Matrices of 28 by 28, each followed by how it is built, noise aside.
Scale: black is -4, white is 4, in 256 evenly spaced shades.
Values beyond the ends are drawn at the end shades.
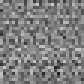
repeating columns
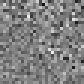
upper triangular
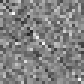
diagonal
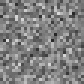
noise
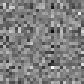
low rank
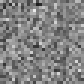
noise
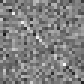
diagonal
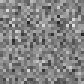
repeating columns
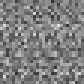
repeating columns
